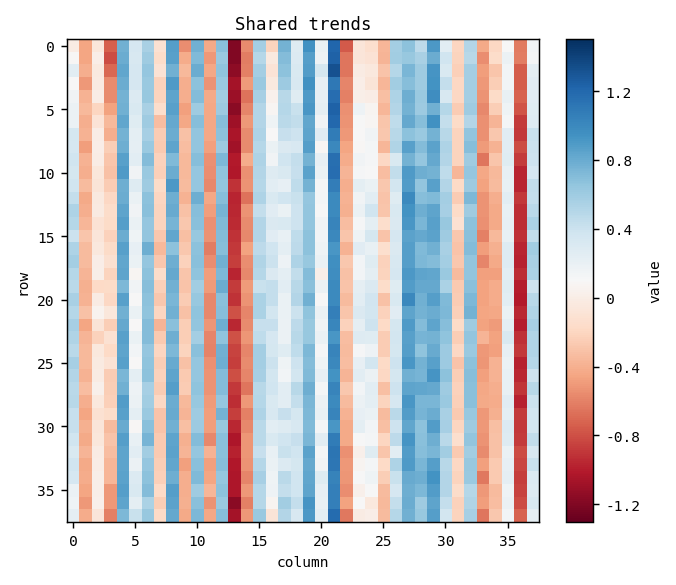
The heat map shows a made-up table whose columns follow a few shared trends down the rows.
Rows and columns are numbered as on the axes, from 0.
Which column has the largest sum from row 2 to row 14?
21
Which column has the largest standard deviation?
3
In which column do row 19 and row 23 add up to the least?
36
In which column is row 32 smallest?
13
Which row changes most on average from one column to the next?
0
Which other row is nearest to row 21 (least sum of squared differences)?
25
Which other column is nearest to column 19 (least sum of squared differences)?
8
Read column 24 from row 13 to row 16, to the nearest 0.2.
0.4 0.2 0.4 0.2
